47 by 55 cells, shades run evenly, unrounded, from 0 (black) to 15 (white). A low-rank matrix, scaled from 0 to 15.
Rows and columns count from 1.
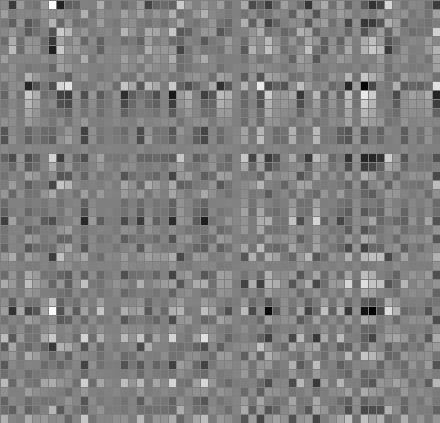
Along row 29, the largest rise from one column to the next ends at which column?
8
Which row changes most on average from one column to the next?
35
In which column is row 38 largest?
26
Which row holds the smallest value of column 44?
10
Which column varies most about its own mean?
46
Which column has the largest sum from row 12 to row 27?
40
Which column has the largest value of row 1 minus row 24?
7
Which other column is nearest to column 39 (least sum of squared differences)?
32
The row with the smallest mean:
18
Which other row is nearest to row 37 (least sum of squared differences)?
22
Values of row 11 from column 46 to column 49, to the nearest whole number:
14 12 7 7
